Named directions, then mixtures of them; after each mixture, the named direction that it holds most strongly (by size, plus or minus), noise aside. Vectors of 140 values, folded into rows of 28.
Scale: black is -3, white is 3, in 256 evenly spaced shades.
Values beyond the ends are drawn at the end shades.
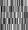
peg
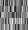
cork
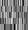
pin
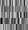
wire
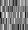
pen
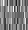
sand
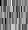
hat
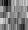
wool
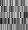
wire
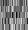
cork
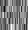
hat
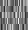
peg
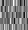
pen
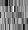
cork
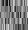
cork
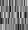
wire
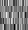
pin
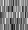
pen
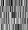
cork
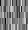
hat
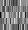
pen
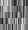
wool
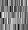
cork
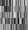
wire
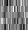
sand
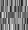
cork
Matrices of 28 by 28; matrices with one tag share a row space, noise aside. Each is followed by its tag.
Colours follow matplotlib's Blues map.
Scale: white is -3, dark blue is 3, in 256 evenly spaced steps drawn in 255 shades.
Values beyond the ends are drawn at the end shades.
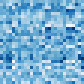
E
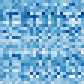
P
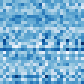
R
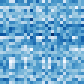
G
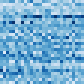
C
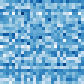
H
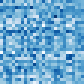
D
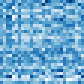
E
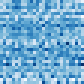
R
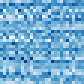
C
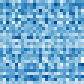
R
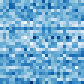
G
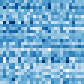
C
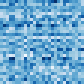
G
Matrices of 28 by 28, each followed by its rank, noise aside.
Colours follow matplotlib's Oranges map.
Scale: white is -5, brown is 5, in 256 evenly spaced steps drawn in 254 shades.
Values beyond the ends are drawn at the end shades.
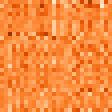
four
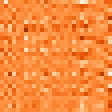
three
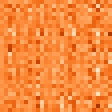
four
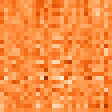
four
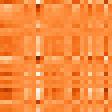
one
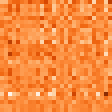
three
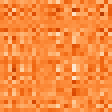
two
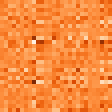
three
